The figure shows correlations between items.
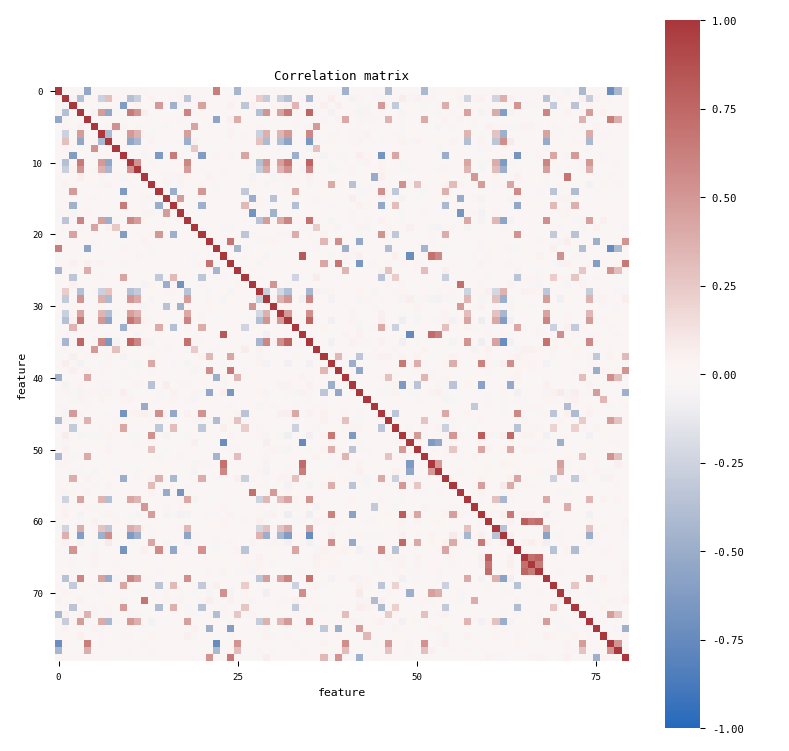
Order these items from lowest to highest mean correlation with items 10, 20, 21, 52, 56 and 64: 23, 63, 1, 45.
1, 63, 23, 45
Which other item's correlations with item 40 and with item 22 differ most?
77
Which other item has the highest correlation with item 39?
24
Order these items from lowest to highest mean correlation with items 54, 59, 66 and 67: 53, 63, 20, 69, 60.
69, 53, 20, 63, 60
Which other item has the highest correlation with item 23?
34
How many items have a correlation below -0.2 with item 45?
6
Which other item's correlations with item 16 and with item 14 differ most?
9
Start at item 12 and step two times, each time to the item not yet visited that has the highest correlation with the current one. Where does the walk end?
58
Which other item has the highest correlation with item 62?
7
